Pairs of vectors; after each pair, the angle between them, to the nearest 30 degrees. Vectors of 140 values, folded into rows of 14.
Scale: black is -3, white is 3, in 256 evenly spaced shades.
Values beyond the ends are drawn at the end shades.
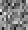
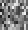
120 degrees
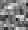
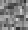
150 degrees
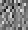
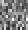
90 degrees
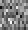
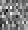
120 degrees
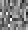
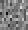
150 degrees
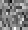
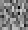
60 degrees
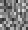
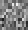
90 degrees
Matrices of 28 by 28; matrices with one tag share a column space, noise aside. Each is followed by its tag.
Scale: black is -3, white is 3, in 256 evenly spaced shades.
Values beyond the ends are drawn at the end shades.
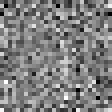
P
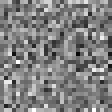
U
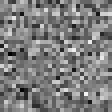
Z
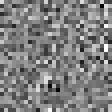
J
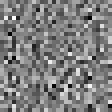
J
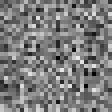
J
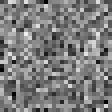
U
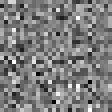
J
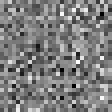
J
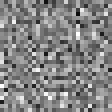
Z
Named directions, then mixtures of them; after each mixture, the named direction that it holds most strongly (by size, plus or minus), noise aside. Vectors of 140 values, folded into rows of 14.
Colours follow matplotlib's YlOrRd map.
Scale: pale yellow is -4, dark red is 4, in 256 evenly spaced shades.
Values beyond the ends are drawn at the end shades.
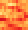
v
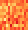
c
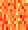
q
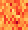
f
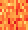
q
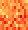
q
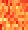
c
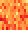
q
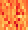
q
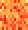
q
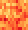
v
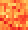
v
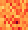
f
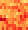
v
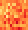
c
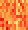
q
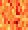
f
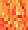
q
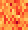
f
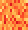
f
